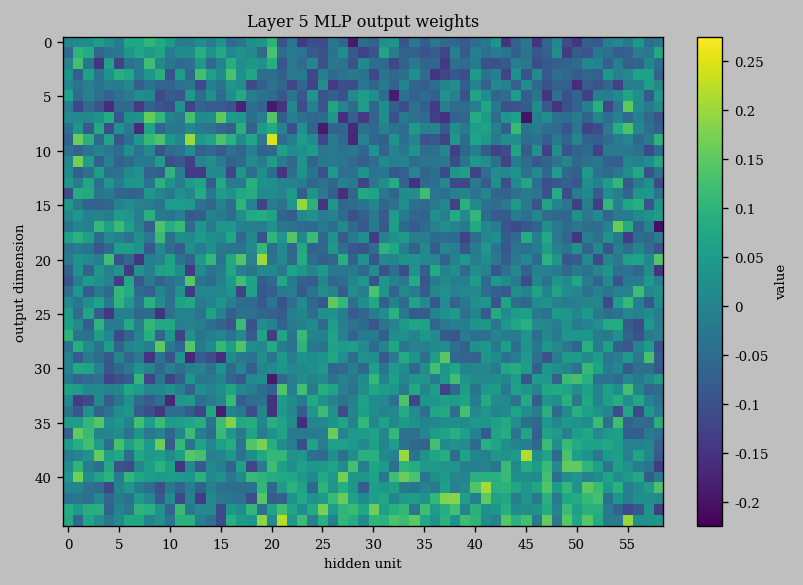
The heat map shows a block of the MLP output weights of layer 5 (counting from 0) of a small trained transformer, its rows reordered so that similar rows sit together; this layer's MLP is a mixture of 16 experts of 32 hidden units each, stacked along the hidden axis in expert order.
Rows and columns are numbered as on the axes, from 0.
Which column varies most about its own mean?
20
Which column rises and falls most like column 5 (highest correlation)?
11
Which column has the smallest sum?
28
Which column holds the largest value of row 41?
41
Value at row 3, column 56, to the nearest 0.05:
0.05
